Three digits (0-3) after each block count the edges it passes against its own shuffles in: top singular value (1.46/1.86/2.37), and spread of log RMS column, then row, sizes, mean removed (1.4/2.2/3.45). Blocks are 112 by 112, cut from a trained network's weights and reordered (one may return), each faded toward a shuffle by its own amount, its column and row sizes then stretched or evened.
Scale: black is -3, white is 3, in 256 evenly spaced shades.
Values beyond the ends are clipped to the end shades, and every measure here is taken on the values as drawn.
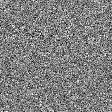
0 0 1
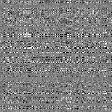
3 2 3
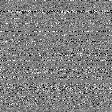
0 0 3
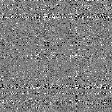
1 2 3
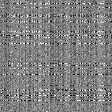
3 0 3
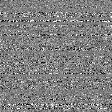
0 0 3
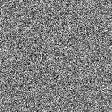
1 0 0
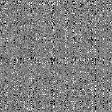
1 3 2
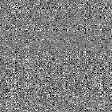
1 2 3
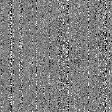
0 3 0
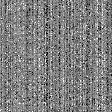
3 2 1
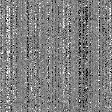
3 3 1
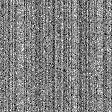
3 1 0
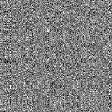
2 2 0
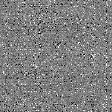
0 2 1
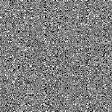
1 2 2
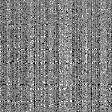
3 2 2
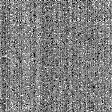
2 0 1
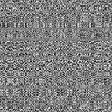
3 0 3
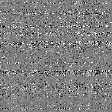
0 1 3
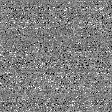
0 0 2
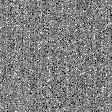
0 0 0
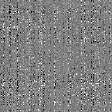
1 3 2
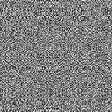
3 0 2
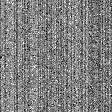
3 0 0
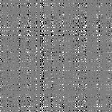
2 3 3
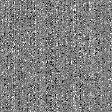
1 2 1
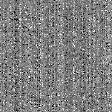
2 2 1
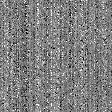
2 2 0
